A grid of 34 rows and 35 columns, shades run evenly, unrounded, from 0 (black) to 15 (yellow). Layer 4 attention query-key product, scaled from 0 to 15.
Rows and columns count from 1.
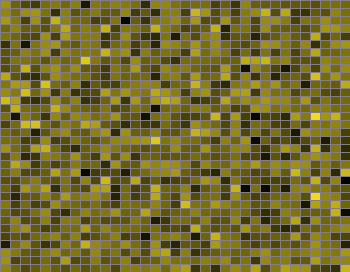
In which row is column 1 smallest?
31
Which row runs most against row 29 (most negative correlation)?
30
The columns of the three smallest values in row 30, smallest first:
15, 20, 25
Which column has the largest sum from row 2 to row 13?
27
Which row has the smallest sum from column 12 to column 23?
16
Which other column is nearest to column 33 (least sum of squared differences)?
8
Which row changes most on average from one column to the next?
24
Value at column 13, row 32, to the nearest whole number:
5
